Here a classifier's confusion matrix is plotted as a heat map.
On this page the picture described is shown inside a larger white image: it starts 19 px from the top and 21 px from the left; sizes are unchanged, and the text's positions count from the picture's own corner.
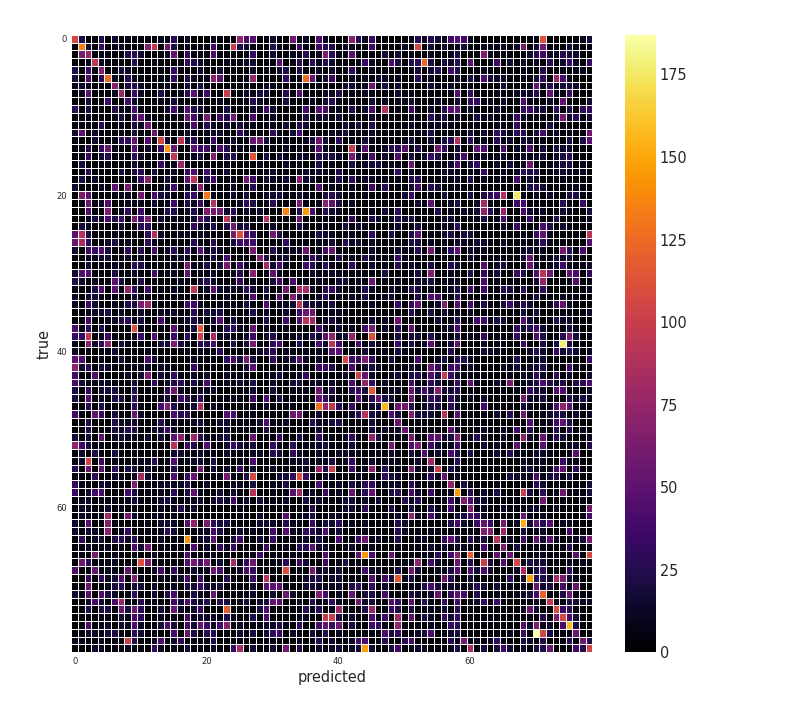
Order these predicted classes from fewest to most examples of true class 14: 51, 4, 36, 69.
51, 36, 4, 69
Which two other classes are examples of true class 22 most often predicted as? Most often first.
35, 32
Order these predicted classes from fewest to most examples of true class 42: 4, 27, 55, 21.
21, 4, 55, 27
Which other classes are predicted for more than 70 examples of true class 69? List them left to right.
29, 49, 73
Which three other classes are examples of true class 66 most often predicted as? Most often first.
44, 60, 78
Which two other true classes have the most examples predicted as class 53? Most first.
3, 45
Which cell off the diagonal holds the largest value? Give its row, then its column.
76, 70
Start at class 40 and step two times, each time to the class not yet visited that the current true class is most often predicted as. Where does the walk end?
74
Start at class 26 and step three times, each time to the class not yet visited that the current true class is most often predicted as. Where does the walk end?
15
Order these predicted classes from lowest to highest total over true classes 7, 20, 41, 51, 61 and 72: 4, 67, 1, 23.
4, 1, 23, 67
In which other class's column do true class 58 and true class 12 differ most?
27
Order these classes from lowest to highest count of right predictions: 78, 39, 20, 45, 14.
39, 78, 45, 20, 14
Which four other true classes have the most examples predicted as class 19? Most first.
37, 38, 47, 55
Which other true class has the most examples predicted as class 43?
72
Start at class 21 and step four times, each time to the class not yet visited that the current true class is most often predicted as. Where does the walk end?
18
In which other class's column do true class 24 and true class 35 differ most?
36
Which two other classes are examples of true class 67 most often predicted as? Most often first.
10, 62
